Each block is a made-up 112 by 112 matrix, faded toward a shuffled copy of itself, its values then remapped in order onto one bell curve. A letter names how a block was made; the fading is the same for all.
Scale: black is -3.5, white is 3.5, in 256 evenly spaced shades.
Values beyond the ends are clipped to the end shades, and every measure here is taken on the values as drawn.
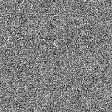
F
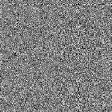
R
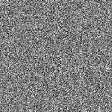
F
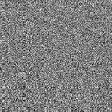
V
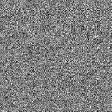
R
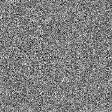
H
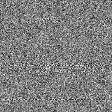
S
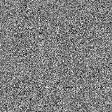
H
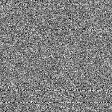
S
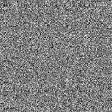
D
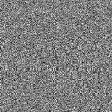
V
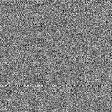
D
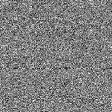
D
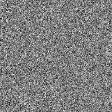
H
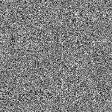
H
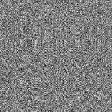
V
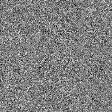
H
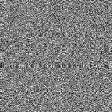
V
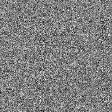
H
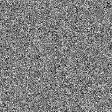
H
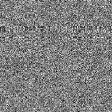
R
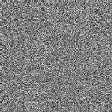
V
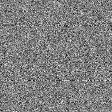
S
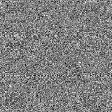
D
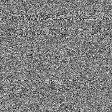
S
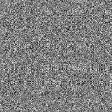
R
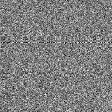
D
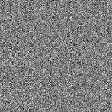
V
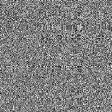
R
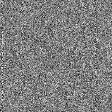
H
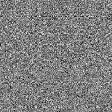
D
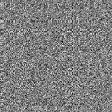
V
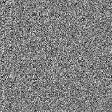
F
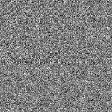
R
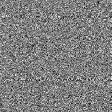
D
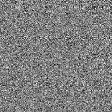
D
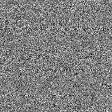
S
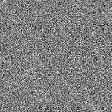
V
